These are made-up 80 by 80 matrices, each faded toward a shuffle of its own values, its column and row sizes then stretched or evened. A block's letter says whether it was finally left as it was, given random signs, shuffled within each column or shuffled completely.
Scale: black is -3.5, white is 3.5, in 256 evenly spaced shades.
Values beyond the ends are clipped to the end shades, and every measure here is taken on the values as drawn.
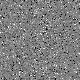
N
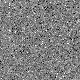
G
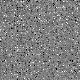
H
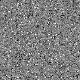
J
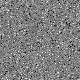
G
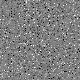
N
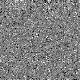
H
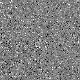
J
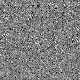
J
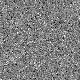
G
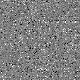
H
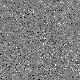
J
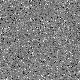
G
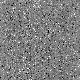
N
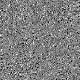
H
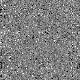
H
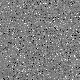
G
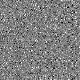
H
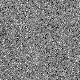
N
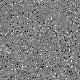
J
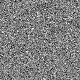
N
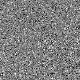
J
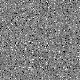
H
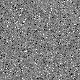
G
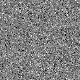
N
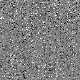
H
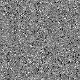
J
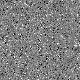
N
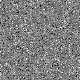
N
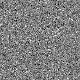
N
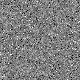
N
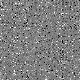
H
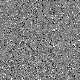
J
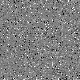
J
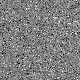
G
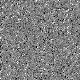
N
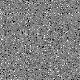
H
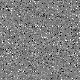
J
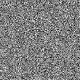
H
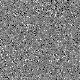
J
